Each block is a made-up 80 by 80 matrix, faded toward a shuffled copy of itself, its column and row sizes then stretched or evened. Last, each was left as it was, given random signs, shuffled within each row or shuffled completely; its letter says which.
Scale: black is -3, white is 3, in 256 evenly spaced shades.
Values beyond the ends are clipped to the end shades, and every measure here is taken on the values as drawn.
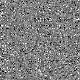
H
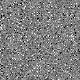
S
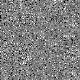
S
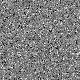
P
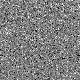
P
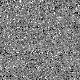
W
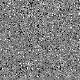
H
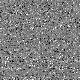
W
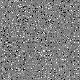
S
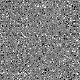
S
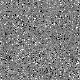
H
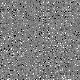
S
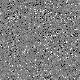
H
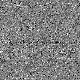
W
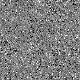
H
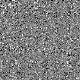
H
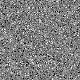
W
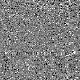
S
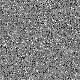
P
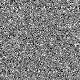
W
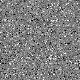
W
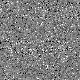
W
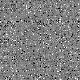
S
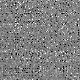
S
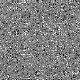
S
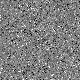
P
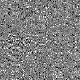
S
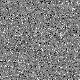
W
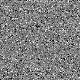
W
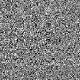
S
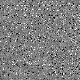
H
